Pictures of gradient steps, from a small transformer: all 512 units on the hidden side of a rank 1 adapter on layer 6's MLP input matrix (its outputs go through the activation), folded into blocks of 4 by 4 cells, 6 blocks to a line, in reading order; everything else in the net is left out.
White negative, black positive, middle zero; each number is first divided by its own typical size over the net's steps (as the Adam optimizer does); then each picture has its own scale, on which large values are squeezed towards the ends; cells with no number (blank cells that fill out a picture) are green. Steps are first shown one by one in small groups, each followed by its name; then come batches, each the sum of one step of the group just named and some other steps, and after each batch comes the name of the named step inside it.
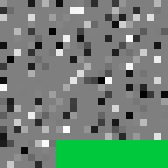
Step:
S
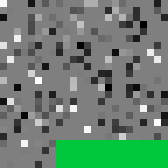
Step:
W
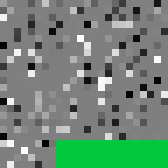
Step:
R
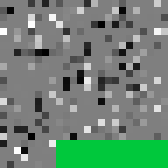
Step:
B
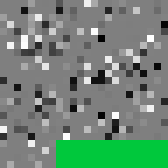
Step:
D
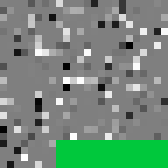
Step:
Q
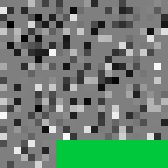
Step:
B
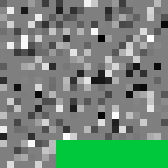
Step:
D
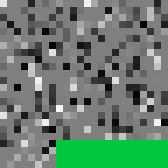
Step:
W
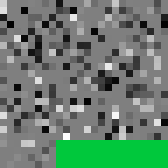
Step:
W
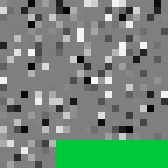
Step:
R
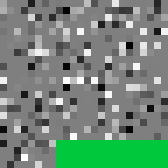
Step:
Q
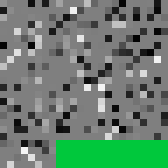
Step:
R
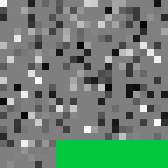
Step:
W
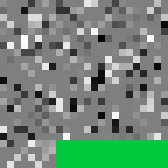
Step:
D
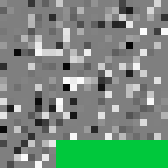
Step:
Q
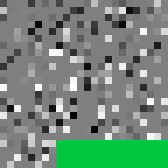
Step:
S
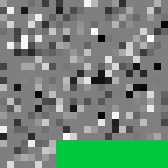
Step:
D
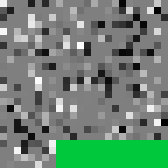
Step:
B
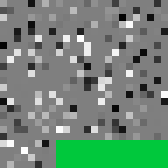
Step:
R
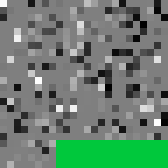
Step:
W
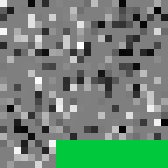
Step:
B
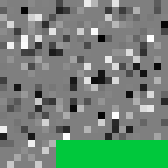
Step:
D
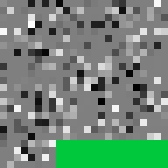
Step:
B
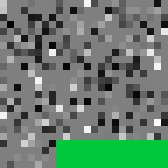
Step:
W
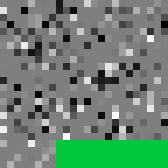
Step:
D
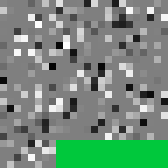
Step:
R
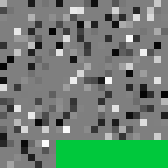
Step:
S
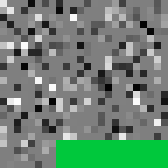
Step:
W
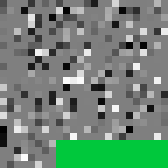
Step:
Q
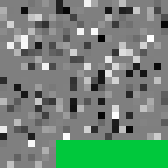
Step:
D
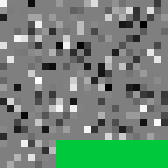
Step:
W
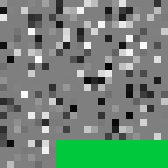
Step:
S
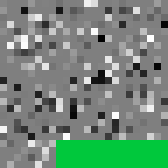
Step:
D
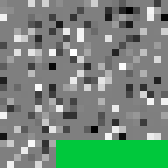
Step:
R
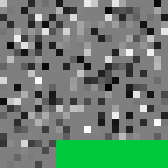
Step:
W
